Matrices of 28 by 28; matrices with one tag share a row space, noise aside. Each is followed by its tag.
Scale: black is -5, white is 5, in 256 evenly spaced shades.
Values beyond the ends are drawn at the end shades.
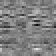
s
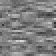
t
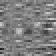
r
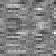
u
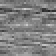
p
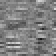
u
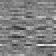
t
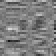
u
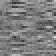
t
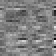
u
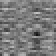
s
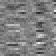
u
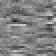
t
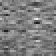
s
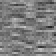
t
